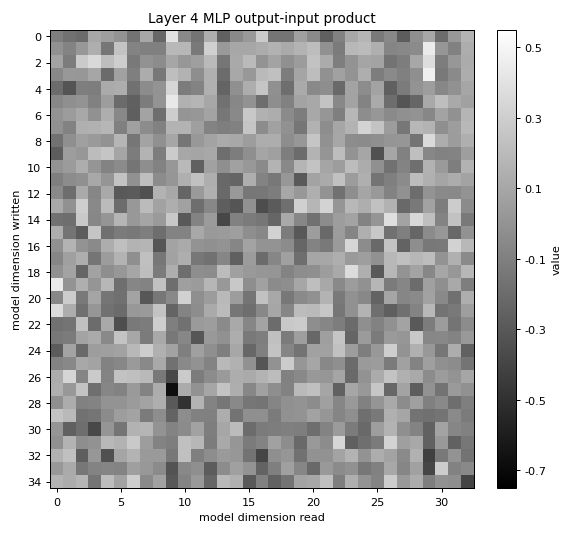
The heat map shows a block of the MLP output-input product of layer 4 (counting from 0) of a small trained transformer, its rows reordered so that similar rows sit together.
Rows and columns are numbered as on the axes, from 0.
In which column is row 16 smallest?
8
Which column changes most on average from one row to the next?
28
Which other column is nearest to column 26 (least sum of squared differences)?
6
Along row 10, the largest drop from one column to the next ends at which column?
11
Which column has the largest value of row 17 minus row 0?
27
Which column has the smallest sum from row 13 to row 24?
15
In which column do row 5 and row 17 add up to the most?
9
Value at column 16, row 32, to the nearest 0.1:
-0.4
